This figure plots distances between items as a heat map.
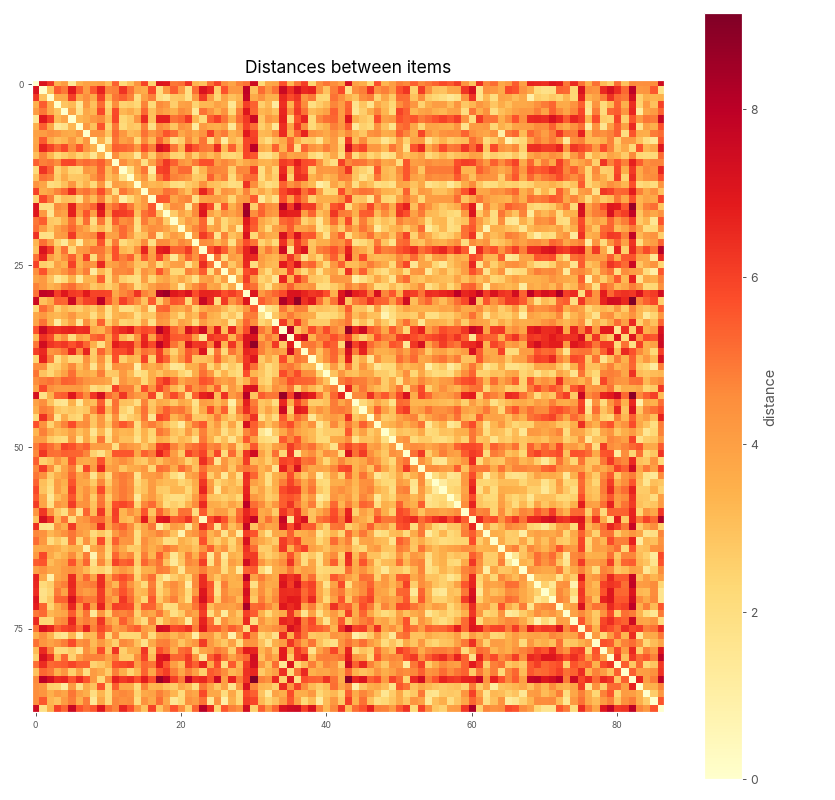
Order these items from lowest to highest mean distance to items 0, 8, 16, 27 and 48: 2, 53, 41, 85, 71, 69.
85, 53, 41, 2, 69, 71
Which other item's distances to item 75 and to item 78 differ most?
29
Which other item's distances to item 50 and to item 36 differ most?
11
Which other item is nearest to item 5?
0
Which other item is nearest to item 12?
16
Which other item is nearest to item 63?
83
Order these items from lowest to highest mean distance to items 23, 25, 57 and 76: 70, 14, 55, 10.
14, 10, 55, 70
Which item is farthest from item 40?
82
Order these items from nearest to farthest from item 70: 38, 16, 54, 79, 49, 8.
49, 54, 8, 16, 38, 79
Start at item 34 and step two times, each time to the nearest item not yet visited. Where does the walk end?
51
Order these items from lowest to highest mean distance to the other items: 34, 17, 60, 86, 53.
53, 17, 86, 60, 34
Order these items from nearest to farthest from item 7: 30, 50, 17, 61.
61, 17, 50, 30
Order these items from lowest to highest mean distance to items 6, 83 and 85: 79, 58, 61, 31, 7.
31, 58, 61, 7, 79
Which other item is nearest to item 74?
69
